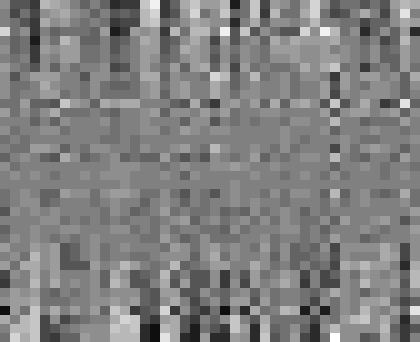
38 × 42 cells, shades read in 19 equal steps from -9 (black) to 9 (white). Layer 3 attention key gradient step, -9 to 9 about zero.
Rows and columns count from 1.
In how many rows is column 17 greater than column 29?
15
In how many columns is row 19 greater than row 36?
17
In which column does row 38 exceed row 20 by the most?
34
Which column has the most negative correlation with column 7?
39
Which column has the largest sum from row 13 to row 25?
26
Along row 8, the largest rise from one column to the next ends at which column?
25
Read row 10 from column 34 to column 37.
-3 2 0 -1
